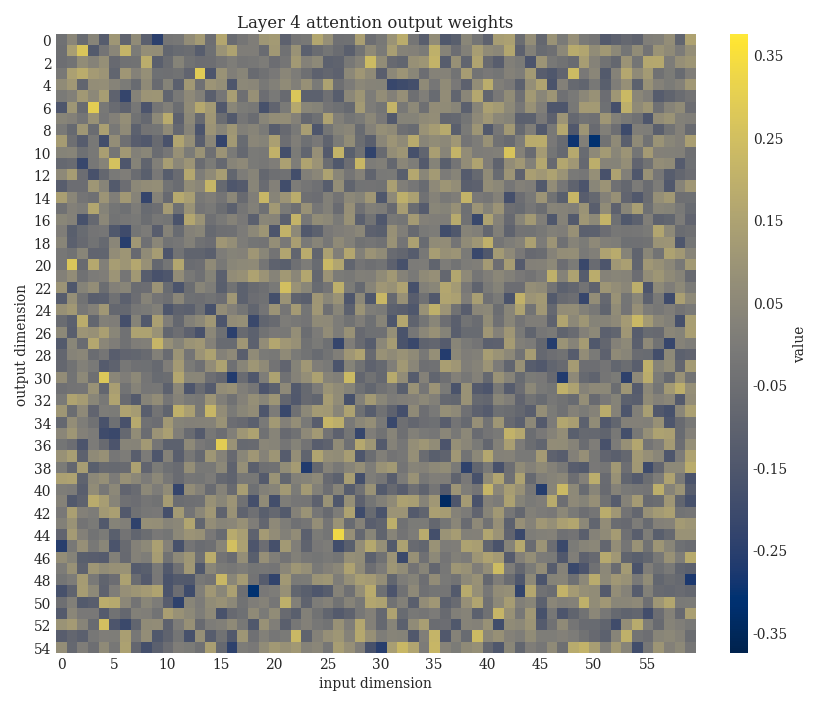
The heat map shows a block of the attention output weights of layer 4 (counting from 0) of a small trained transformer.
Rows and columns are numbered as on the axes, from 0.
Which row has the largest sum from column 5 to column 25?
27
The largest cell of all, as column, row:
26, 44
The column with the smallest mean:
10
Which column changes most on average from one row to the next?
48
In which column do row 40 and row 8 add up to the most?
47
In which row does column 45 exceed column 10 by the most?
9
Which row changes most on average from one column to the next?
23
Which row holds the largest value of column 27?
30
